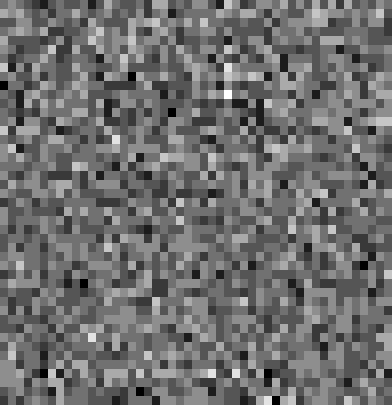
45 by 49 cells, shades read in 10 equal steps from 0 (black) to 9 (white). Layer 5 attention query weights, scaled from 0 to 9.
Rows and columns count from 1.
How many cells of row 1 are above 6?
1
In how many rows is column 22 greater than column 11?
17
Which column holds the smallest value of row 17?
3
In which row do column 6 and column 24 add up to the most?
7
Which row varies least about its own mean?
36
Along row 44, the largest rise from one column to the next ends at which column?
8
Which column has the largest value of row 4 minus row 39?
6
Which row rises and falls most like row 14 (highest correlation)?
12
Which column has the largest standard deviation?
34
